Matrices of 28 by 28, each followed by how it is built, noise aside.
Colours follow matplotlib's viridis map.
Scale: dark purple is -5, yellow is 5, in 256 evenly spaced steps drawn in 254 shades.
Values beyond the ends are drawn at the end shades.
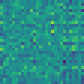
blocks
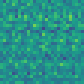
repeating columns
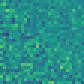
lower triangular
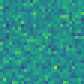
noise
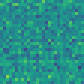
repeating columns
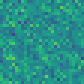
Toeplitz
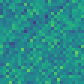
Hankel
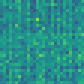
blocks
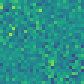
block diagonal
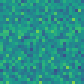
repeating columns
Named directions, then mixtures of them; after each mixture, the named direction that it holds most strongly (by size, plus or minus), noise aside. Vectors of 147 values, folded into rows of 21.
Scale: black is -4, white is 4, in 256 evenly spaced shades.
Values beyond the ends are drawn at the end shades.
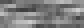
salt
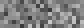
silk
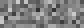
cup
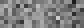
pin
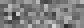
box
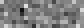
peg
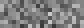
silk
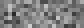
box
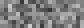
silk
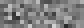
box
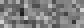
peg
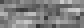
salt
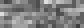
salt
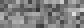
cup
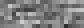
salt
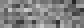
pin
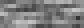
salt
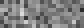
peg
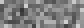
peg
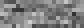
salt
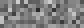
cup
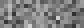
pin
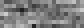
salt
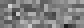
box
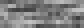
salt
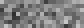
box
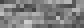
salt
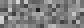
cup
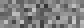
silk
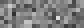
pin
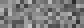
pin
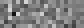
box
